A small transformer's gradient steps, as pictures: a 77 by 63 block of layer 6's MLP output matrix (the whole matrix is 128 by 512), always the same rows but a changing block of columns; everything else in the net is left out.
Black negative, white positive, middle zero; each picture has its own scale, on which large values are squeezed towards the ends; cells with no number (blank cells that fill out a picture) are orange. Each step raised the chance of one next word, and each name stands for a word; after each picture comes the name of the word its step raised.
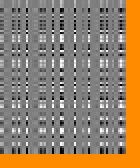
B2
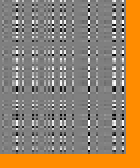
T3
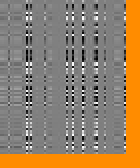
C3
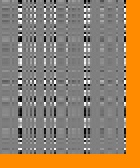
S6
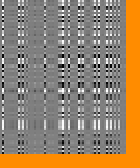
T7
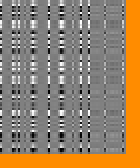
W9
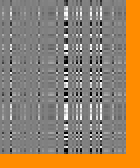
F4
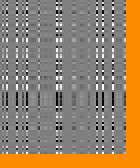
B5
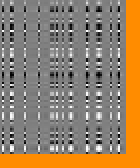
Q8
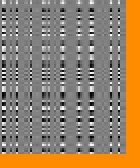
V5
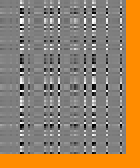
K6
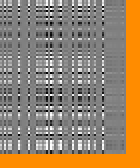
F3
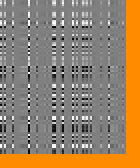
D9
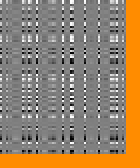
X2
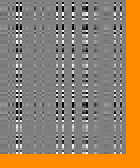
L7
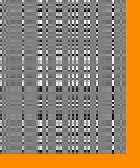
T3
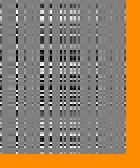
C3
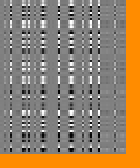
W9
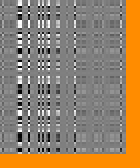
W9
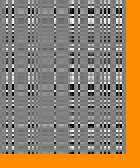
K6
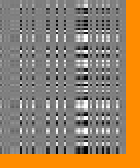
B2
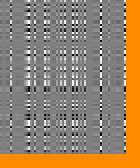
T3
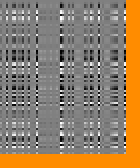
C3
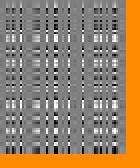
B2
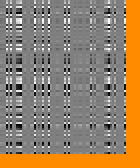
K6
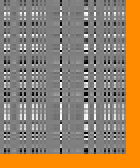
F4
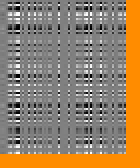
L7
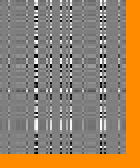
T7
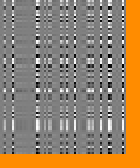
T7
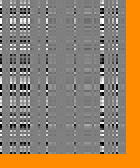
K6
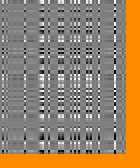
X2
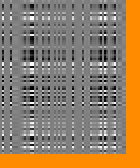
C3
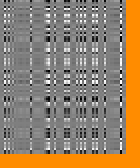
S6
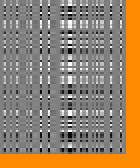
W9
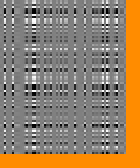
K6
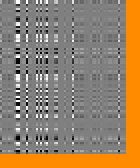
X2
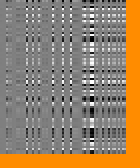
S6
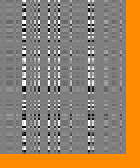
T3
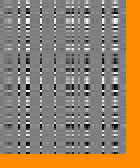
K6
